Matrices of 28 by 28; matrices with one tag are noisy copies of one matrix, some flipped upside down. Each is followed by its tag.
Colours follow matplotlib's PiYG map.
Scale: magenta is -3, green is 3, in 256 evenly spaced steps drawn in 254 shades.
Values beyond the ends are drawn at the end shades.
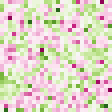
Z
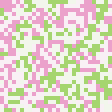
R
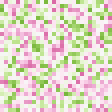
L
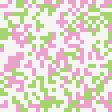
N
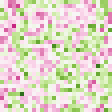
R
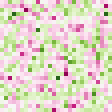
L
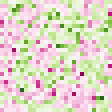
R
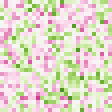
R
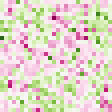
N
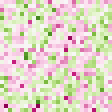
N
